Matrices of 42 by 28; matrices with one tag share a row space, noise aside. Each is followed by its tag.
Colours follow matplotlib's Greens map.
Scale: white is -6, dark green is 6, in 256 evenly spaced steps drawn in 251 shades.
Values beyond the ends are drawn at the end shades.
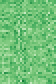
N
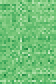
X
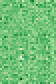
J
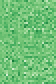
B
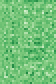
B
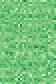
N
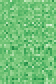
B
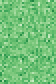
J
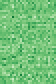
X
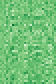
B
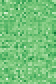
N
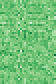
N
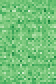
X
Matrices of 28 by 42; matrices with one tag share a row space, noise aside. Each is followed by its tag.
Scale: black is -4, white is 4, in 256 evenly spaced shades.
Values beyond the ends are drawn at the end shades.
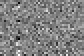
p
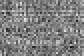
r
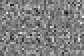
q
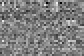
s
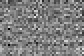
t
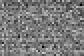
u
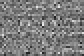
u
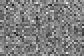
q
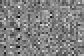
p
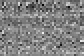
u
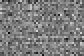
t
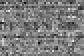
s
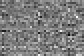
s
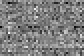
t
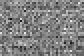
r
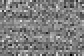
r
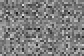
q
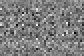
q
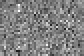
p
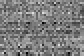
u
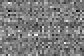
t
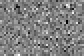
p
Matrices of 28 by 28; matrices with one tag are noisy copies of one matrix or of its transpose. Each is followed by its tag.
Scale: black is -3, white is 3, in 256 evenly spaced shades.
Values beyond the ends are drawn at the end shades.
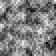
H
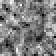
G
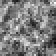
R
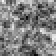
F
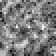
R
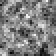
R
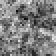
F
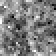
F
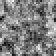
G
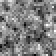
G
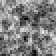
F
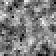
H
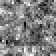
G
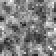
G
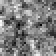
F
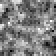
H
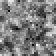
G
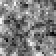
F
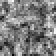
G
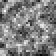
R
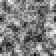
G
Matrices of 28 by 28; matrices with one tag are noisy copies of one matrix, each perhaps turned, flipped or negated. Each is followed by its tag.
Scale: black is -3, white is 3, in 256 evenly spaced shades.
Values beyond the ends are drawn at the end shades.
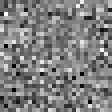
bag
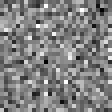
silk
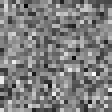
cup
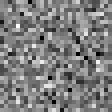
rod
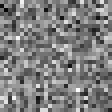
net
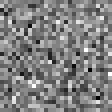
rod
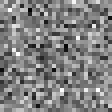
silk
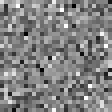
net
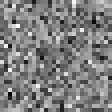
silk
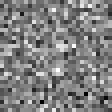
silk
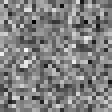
net
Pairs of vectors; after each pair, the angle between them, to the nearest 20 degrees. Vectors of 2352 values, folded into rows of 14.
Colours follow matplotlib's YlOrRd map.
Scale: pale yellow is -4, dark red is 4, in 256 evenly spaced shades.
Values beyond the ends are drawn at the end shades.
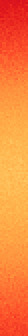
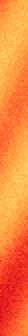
80 degrees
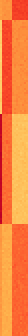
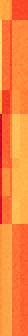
20 degrees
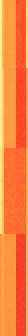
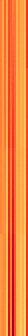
120 degrees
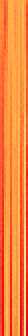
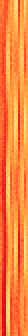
80 degrees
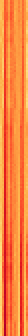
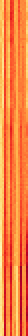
40 degrees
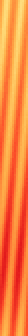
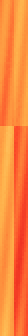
60 degrees
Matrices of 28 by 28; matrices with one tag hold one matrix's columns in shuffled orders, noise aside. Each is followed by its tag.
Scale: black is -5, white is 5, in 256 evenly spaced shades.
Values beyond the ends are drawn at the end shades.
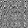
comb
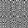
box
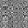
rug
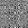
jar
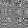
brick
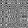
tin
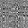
rug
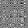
tin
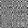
comb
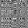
brick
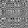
brick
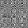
tin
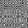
tin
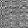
comb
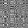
tin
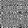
jar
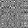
comb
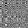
tin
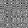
tin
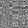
comb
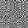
box
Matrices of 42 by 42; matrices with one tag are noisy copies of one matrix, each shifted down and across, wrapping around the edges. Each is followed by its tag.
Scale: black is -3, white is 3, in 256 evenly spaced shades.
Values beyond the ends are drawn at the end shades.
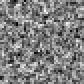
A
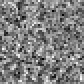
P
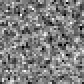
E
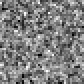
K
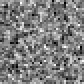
K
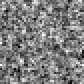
K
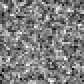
K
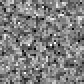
A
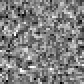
A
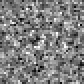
P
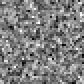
K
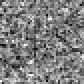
E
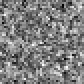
P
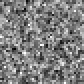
K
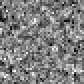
A
